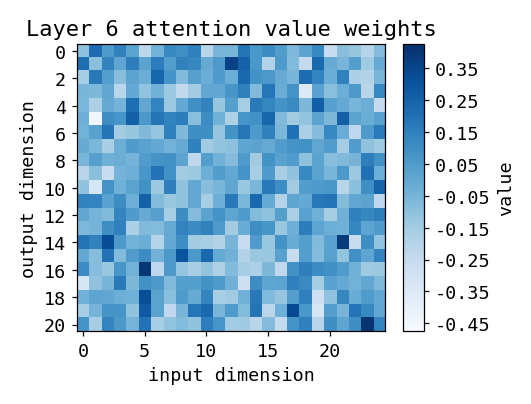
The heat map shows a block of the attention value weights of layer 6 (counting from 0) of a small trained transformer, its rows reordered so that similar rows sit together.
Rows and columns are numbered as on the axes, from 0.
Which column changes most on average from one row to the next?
24
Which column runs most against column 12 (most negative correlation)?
18
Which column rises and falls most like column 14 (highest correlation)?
9
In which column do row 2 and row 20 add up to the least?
16
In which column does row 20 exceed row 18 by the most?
23
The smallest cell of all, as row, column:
5, 1
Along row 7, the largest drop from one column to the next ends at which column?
10
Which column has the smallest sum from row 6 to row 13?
21
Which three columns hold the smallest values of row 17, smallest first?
0, 13, 19
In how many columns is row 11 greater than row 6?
13
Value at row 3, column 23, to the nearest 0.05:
-0.2
